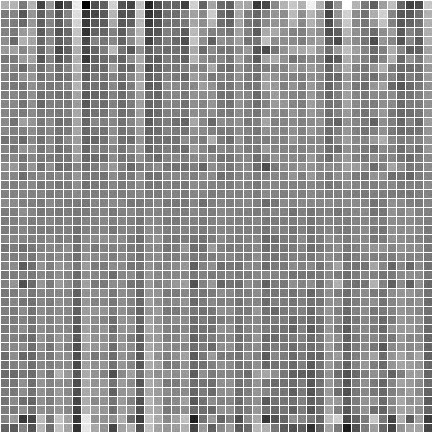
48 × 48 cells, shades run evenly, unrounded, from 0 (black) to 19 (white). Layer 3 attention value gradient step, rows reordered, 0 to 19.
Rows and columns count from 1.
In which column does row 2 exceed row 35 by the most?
9
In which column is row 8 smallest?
17
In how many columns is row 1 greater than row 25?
23
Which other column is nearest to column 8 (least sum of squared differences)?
47
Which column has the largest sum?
24
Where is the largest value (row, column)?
1, 39
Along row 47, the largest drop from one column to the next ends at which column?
22
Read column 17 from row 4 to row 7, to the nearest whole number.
6 5 7 7
